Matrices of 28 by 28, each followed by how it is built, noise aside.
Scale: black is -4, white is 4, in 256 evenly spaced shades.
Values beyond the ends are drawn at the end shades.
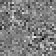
block diagonal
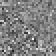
lower triangular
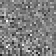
lower triangular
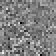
lower triangular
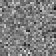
noise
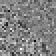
lower triangular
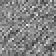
Hankel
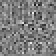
low rank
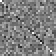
diagonal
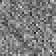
Toeplitz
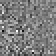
lower triangular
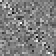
banded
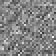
Hankel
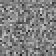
noise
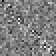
banded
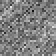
Hankel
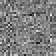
low rank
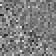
lower triangular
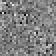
block diagonal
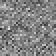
Hankel
